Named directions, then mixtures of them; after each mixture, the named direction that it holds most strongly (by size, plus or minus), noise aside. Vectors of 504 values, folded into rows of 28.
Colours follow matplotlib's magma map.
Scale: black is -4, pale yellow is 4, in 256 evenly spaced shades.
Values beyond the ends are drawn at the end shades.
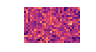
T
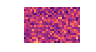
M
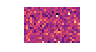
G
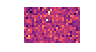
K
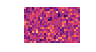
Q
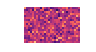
Q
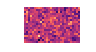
T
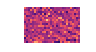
M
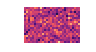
T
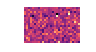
G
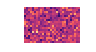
Q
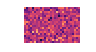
Q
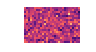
T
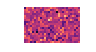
Q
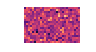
Q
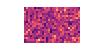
T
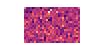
Q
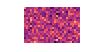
M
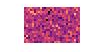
K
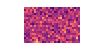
M
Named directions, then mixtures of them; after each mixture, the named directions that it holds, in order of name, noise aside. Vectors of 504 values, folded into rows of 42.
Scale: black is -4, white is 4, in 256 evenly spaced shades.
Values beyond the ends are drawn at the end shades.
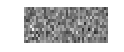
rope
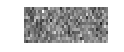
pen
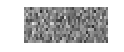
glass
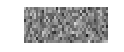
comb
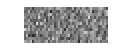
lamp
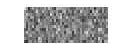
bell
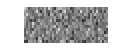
bell, glass.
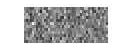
glass, pen.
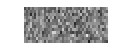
comb.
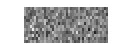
rope.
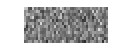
bell, glass, pen.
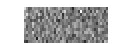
bell, comb, glass.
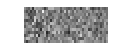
pen, rope.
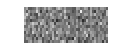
bell, glass, lamp.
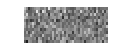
bell, glass, pen.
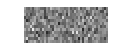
rope.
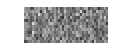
comb, glass, pen.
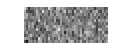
bell, pen, rope.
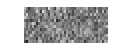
bell, glass, pen.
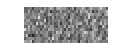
lamp.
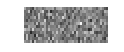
lamp, rope.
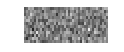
rope.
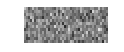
bell, pen.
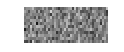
lamp.
